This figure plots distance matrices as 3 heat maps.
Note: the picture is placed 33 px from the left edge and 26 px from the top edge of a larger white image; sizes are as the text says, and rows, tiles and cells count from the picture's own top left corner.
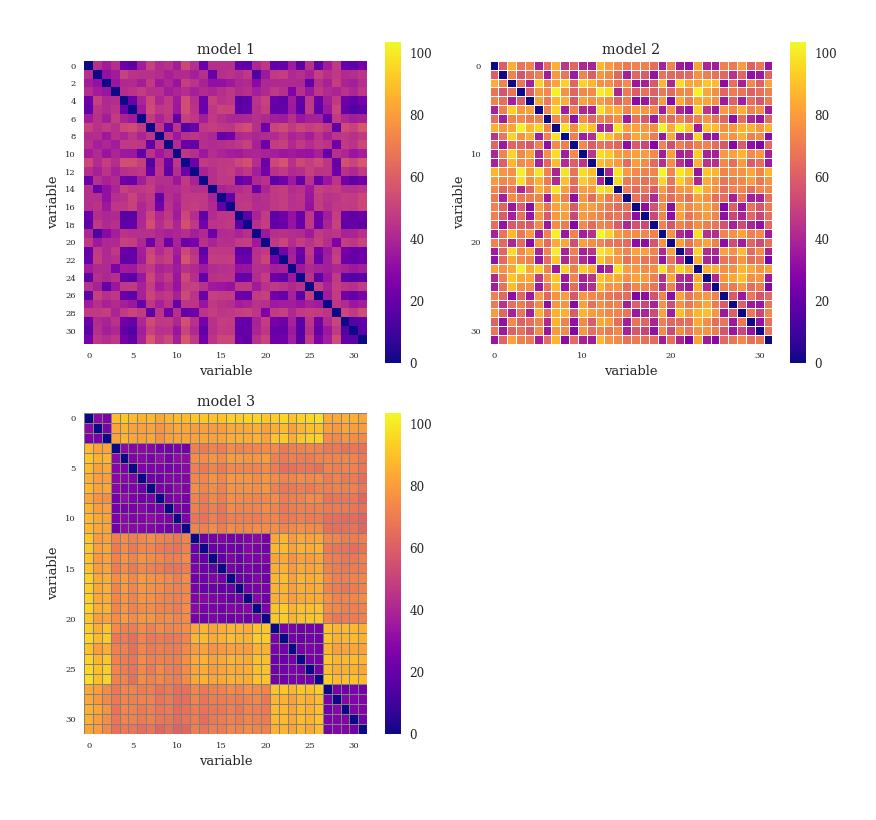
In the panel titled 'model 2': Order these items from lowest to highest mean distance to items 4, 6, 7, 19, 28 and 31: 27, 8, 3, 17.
17, 27, 8, 3
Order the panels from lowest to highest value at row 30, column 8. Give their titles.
model 1, model 3, model 2
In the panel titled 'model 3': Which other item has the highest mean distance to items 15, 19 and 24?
0
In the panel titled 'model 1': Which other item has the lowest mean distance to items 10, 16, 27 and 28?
6
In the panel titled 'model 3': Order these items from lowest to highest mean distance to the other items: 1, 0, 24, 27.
27, 24, 1, 0
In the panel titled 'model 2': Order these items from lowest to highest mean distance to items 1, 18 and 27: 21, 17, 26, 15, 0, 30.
30, 15, 17, 26, 0, 21
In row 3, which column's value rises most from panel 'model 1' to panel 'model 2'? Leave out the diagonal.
23
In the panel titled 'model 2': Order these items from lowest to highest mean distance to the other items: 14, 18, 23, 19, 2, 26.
18, 26, 19, 2, 14, 23
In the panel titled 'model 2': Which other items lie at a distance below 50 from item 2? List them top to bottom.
4, 16, 17, 20, 26, 28
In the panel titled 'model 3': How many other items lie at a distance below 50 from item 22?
5
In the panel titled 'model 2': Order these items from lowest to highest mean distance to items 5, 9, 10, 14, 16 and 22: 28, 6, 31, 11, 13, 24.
31, 11, 24, 6, 28, 13
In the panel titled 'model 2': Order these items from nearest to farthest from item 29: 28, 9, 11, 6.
9, 6, 11, 28
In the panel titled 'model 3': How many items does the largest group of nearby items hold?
9
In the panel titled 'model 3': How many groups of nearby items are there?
5
